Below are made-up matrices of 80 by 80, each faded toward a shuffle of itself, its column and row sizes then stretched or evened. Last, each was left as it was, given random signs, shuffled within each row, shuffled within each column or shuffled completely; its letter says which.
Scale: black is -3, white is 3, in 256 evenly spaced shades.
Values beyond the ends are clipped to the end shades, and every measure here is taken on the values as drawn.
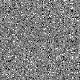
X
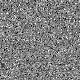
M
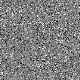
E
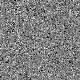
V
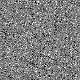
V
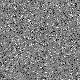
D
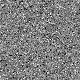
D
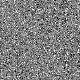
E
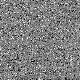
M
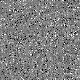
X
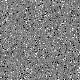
E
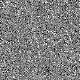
V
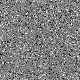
M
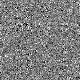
V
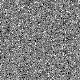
E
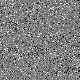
M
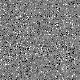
V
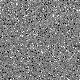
M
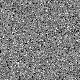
D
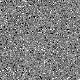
V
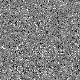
V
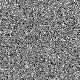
D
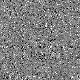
X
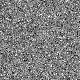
D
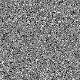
V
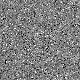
D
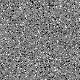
V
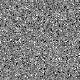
X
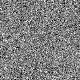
M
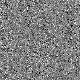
E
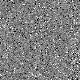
E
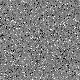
D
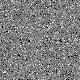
M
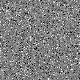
E
